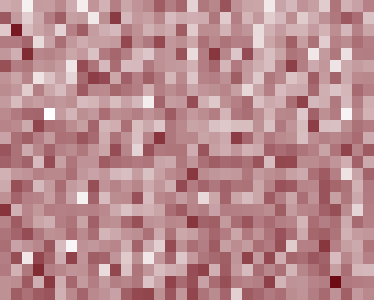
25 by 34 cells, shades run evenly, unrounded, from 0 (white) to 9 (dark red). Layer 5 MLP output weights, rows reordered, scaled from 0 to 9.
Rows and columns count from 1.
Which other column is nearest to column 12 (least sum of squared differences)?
33
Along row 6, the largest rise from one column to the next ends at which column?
8
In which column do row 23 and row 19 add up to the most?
18
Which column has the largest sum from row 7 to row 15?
29
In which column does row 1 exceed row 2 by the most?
21
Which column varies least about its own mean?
34
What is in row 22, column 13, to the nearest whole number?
4
